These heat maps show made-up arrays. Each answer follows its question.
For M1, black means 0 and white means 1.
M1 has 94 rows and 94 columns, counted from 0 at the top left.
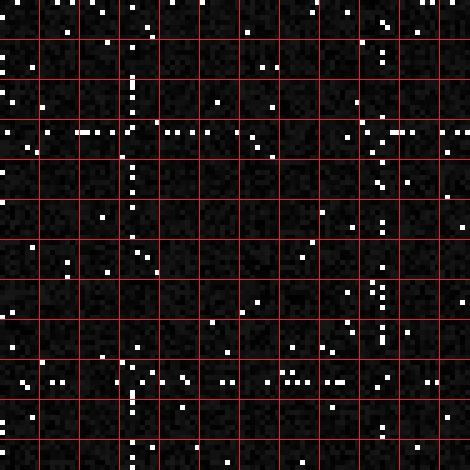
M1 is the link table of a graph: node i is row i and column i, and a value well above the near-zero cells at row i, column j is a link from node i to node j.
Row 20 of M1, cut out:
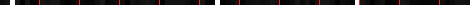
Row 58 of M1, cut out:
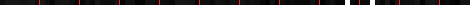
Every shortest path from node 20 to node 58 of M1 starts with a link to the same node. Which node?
node 2
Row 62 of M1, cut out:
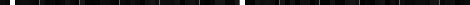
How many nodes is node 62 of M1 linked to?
2
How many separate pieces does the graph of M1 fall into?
6
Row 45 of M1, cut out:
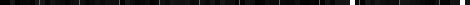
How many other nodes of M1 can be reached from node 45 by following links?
11
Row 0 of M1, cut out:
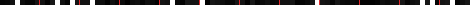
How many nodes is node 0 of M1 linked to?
10
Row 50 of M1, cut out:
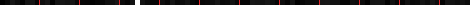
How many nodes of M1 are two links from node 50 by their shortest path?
1
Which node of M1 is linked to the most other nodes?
node 26
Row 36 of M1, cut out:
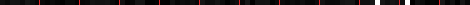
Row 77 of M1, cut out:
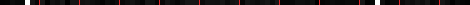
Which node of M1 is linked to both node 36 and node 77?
node 75
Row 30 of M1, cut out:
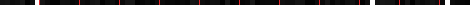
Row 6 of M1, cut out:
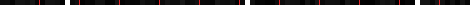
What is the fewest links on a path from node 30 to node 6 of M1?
3
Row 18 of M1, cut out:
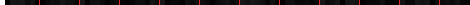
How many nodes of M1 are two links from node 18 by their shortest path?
9
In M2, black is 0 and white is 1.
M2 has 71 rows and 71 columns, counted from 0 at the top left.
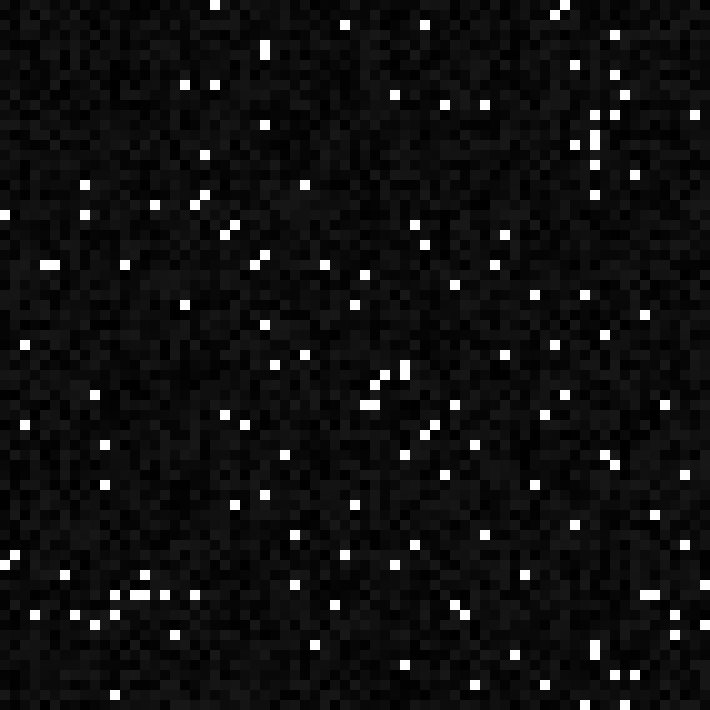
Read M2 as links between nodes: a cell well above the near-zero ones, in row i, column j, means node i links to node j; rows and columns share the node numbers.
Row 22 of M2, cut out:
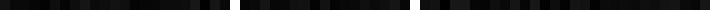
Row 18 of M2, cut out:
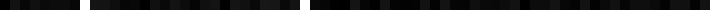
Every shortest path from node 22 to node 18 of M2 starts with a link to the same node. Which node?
node 23
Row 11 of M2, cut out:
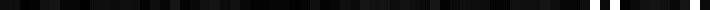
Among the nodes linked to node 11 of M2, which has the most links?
node 59
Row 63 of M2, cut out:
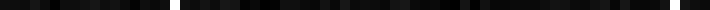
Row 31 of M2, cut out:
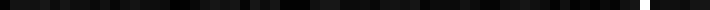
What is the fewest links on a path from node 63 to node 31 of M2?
6
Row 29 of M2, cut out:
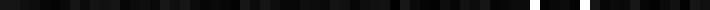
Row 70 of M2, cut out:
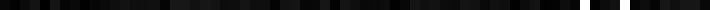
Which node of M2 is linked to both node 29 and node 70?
node 58
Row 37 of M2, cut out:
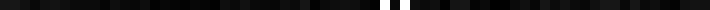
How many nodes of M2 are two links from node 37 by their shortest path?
3
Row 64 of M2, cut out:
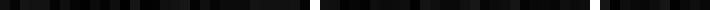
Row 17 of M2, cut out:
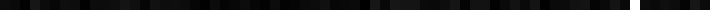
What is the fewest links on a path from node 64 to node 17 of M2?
6
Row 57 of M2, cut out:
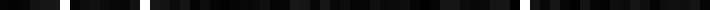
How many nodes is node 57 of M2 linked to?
3
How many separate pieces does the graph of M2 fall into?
5
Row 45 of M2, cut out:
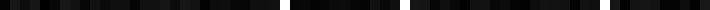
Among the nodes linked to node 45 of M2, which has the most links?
node 40
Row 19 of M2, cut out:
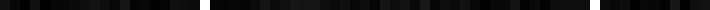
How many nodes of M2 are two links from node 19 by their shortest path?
7
